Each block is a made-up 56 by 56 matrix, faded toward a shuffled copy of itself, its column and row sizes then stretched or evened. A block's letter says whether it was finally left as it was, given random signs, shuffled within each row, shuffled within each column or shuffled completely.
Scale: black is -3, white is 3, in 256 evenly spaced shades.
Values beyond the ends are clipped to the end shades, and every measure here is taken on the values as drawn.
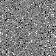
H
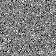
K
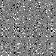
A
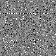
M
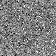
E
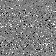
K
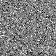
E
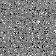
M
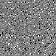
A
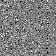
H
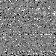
K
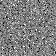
E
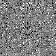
M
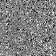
H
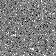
E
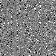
H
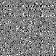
A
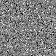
E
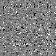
A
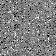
H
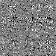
M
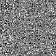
M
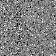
H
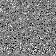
K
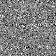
K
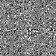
M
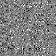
A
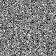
E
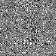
M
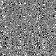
A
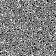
E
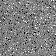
E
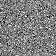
E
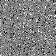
H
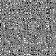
A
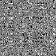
A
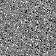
H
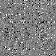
A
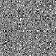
A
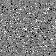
K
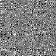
A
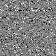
K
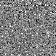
K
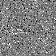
K
